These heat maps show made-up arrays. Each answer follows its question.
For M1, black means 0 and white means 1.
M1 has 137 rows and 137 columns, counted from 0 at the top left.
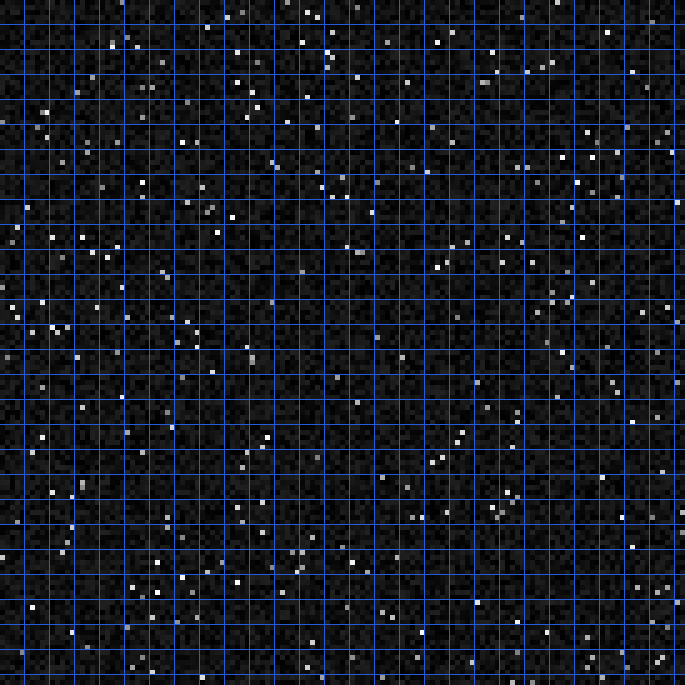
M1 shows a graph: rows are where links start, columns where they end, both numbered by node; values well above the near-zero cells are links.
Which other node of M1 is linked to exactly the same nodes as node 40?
node 64
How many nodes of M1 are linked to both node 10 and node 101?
2
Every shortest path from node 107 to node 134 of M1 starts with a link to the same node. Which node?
node 36
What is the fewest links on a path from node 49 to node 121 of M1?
2
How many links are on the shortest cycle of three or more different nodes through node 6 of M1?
5
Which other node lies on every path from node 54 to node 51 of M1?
node 12
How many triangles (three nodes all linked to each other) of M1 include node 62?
0
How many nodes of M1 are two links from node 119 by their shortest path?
6
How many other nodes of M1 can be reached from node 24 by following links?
4
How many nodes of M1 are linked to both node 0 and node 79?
2
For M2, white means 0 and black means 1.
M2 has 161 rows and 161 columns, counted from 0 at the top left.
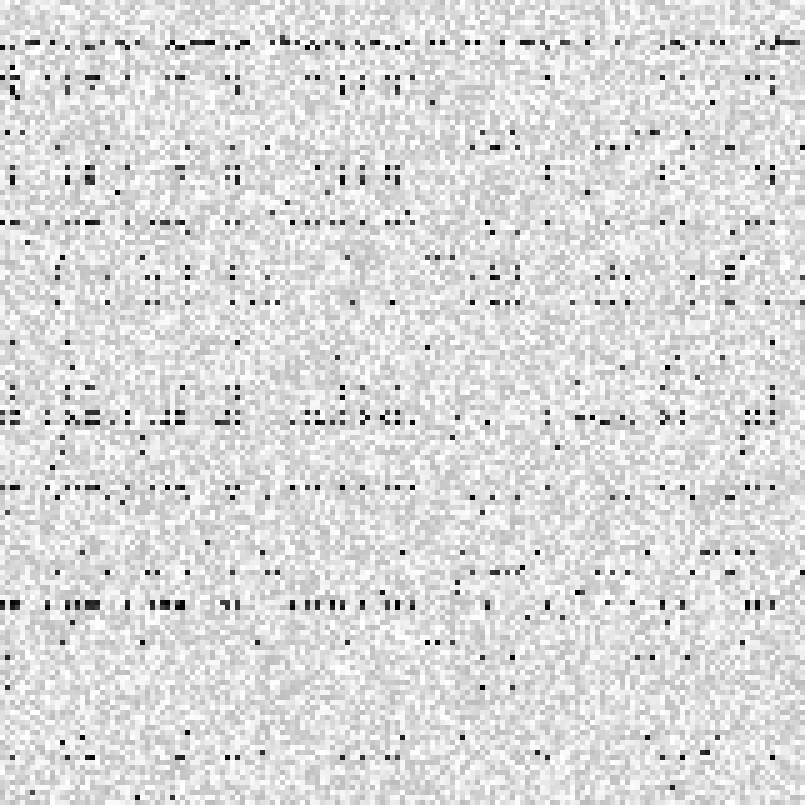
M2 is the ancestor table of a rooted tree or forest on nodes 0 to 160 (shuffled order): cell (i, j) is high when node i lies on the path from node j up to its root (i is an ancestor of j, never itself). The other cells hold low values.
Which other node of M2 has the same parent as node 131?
4
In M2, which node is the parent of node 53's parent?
29
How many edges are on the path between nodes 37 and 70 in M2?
9
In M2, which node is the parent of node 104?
113
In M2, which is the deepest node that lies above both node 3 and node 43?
84
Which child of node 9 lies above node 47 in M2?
33
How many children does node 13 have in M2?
1
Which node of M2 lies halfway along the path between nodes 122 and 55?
99
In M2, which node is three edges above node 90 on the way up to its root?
128
